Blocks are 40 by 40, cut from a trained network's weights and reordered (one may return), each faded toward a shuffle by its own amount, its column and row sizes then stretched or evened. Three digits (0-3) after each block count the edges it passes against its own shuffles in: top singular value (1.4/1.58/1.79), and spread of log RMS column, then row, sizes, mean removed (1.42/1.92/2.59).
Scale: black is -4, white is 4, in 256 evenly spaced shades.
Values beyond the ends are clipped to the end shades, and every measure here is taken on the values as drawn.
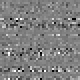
0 0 3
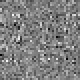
1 1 1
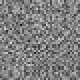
3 0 0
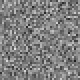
2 0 0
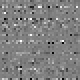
0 1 3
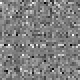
0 0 3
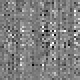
2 2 2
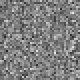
2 1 0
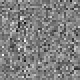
1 1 1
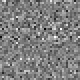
0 0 2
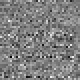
1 0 2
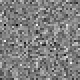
1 1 1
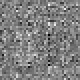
3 2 1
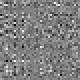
3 2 2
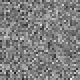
2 0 0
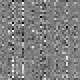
3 3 0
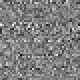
1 0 2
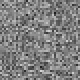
2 0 0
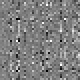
1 3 1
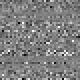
1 0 3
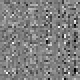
1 3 1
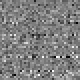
0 0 2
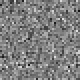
0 0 1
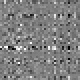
3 2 3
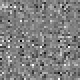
0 2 2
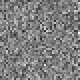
1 1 0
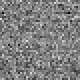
0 0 0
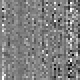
1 3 0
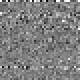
2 0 2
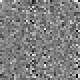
2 2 1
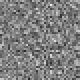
3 1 0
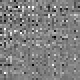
0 3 2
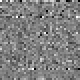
0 0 2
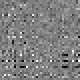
2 2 2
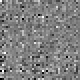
1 2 2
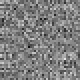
3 1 1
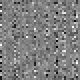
0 3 0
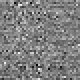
0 1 1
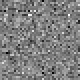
0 1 1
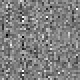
1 2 0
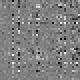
1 3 2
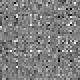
0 2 2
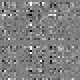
3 2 3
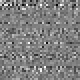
2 0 3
